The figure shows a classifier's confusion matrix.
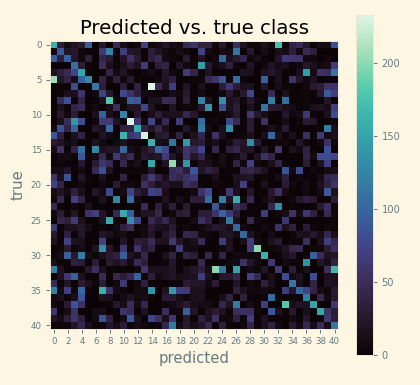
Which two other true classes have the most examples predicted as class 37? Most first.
30, 33
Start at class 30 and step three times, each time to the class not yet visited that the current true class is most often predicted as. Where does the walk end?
31
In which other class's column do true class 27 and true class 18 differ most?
33
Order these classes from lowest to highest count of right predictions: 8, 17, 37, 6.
6, 37, 8, 17
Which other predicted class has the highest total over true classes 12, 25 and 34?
8
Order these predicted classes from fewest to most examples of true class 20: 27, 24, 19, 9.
24, 9, 19, 27
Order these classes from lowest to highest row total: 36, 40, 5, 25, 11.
36, 40, 25, 5, 11
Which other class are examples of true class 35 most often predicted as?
7
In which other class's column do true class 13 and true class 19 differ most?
10
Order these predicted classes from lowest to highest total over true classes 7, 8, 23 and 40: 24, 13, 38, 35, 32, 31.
35, 13, 38, 32, 24, 31
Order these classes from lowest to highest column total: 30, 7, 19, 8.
30, 8, 19, 7
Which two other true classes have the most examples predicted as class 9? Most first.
22, 16
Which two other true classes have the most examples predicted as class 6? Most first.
15, 24
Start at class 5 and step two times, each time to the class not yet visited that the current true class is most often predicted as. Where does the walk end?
32
